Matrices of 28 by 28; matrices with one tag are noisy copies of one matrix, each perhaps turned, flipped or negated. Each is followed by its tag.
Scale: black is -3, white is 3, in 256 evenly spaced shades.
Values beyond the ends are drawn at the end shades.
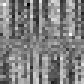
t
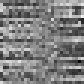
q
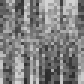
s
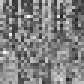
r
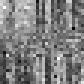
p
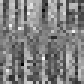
q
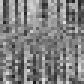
q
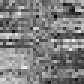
p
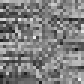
r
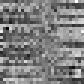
q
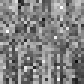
r
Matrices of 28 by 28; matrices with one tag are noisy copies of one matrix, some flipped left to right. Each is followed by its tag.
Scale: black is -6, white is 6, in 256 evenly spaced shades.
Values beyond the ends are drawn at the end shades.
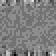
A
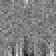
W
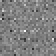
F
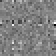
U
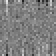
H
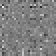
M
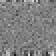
A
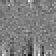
W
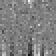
W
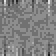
H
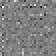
M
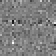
U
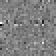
U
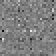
F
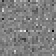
F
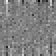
H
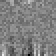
W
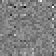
M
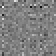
M
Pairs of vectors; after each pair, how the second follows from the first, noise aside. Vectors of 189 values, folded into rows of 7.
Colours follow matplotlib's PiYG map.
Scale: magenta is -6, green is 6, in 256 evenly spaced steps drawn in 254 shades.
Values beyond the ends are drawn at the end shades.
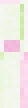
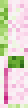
reversed, negated, scaled up.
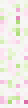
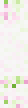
wrapped around, negated, partly zeroed.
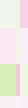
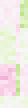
negated.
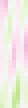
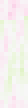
wrapped around, negated, shrunk.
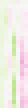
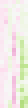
negated.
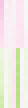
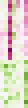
reversed, negated, scaled up.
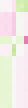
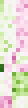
reversed, negated, scaled up.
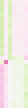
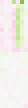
wrapped around, negated, partly zeroed.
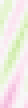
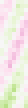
negated.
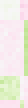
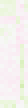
wrapped around, shrunk.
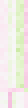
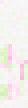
wrapped around, partly zeroed.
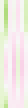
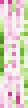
wrapped around, scaled up.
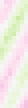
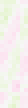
wrapped around, shrunk.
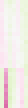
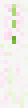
wrapped around, negated, partly zeroed.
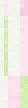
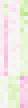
negated.
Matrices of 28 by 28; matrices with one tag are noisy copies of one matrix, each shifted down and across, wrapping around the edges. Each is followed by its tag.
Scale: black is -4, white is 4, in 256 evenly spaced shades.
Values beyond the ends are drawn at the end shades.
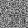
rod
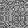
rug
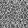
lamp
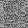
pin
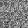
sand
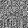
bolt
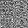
pin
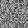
sand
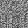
bolt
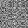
rug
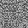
pin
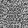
pin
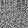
bolt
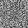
bolt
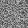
rod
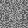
rod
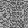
pin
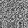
bolt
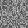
sand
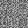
bolt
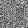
bolt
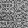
pin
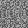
bolt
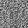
bolt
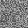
rod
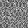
lamp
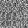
sand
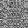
pin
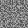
rug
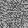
pin
